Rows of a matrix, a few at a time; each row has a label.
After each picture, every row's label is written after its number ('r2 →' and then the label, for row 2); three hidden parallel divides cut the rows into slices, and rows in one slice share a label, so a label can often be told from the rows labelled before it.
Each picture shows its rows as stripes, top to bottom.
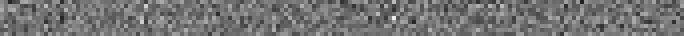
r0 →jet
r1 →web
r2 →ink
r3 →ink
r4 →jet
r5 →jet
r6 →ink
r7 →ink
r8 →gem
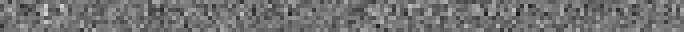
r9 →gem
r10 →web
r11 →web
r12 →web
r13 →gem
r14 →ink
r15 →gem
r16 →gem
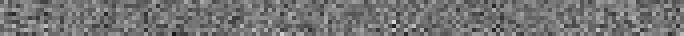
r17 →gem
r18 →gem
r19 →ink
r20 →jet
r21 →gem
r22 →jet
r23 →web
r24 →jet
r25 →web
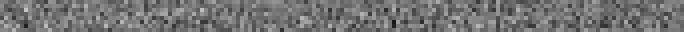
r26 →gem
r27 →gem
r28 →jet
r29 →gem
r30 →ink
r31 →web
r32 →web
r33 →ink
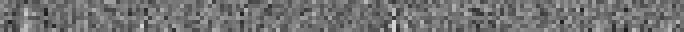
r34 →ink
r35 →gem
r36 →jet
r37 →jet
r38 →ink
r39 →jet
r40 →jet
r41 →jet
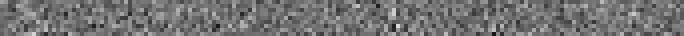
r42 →gem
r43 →gem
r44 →jet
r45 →jet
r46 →gem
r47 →ink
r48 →web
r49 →web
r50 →jet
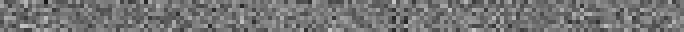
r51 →jet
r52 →gem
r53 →web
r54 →gem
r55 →web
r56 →web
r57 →jet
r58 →web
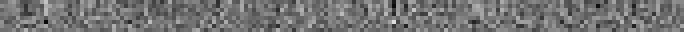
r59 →web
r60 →web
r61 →web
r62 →web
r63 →gem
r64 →jet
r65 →web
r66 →gem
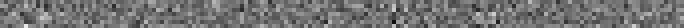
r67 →gem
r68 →jet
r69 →jet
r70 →web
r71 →ink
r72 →web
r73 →jet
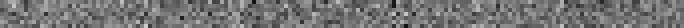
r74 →web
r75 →web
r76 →ink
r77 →jet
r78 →ink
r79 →gem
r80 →web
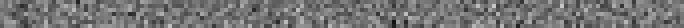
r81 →ink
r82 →web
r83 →ink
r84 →jet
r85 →ink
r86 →web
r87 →web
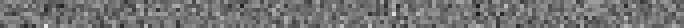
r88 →gem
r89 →jet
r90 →gem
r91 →jet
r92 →ink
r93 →ink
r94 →web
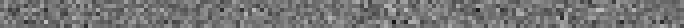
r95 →gem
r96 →ink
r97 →jet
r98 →gem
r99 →gem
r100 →web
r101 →ink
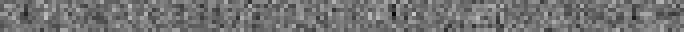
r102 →gem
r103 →web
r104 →ink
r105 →web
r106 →web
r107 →ink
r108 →gem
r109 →ink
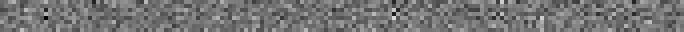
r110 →web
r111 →ink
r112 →jet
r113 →web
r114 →jet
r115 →ink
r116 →ink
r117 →gem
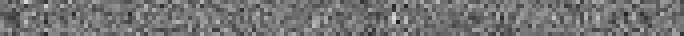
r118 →jet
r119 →web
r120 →ink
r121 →jet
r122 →jet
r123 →jet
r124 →gem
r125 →web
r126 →jet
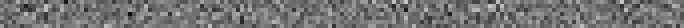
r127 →jet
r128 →web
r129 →web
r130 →jet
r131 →jet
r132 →gem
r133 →ink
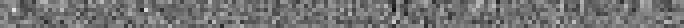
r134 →web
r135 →web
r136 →web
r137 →ink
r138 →gem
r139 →jet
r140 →ink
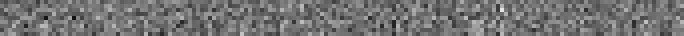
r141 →gem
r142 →ink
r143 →web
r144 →gem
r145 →jet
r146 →web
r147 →web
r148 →ink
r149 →web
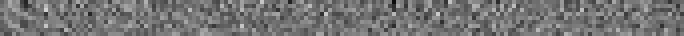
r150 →web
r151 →web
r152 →web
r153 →jet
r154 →gem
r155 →ink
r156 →web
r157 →gem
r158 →gem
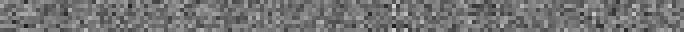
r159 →ink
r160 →jet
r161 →gem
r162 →jet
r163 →ink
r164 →gem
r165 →web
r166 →jet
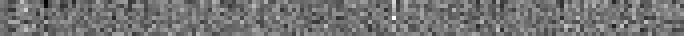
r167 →jet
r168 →jet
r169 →jet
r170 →gem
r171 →jet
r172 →web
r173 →jet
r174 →jet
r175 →ink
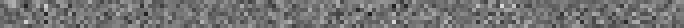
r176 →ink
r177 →web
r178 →ink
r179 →jet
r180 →ink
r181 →jet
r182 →ink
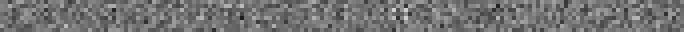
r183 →gem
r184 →web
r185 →jet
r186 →gem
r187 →jet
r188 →gem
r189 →ink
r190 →ink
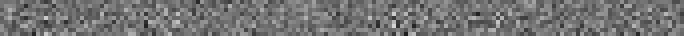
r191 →gem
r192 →ink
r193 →ink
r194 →jet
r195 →web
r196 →jet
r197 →jet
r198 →ink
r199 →web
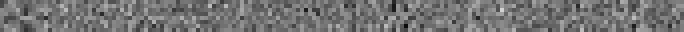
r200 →ink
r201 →web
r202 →web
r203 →ink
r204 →jet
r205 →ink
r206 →web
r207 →web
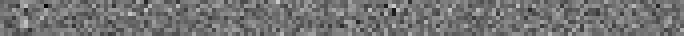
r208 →gem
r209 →jet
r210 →web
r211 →web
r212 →gem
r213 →gem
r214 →jet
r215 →ink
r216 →ink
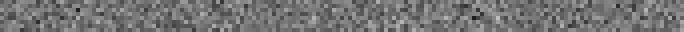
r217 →ink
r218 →ink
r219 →ink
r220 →gem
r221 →jet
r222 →ink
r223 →ink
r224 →ink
